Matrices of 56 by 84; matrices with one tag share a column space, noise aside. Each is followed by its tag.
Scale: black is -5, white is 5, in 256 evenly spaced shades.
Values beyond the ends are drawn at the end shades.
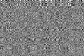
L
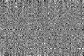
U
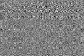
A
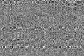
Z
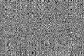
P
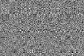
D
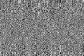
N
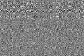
A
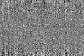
N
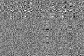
A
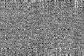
U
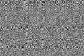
Z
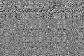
A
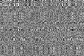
L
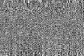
N
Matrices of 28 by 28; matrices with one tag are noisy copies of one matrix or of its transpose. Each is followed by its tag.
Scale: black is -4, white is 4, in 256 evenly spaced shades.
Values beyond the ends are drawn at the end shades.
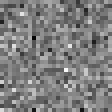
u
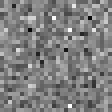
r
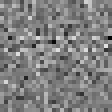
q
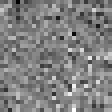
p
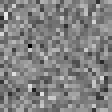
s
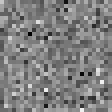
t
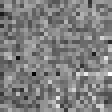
p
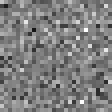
t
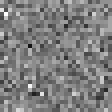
s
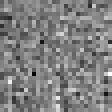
p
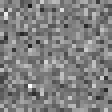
s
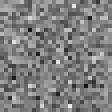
r
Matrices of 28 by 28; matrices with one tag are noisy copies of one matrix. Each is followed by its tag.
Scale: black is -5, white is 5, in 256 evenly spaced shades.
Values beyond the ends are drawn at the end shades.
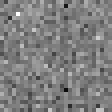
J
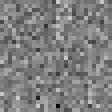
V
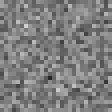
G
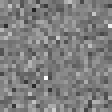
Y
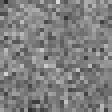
J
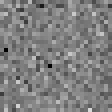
Y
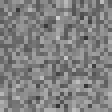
V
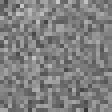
J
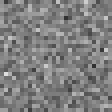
J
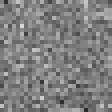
J
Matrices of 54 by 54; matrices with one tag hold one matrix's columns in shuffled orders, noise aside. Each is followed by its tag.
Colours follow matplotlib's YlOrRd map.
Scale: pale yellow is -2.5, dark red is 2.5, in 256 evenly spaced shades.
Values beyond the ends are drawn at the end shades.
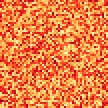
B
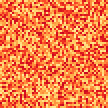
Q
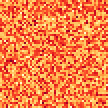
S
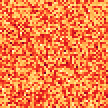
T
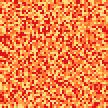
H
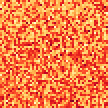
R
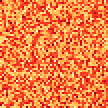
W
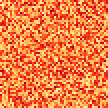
B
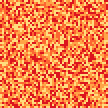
Q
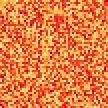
W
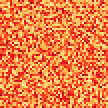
T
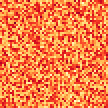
Q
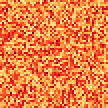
T
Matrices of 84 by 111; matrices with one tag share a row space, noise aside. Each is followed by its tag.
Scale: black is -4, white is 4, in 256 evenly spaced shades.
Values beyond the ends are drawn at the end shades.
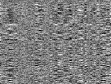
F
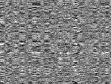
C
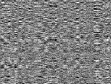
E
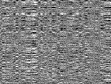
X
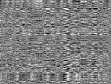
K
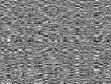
E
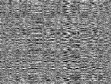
K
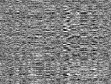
K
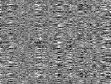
F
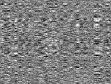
E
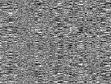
F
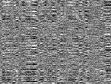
X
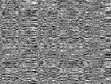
X
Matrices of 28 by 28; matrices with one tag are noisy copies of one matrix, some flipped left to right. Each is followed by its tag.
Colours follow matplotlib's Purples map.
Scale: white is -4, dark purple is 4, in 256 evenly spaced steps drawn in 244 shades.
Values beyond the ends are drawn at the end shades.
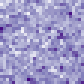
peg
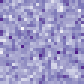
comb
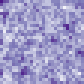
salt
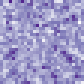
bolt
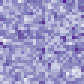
comb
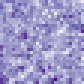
peg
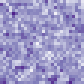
peg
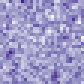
bolt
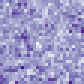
peg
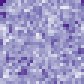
salt
